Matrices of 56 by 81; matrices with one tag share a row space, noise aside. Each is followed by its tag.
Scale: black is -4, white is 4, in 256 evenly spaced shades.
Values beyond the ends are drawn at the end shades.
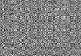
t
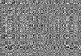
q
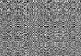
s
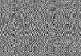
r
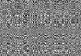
s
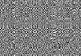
r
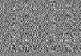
r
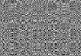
t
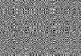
r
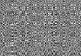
t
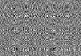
r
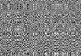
s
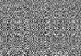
s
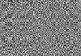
q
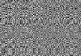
q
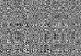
s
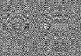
s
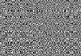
q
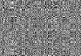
t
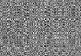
s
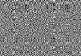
r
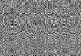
t
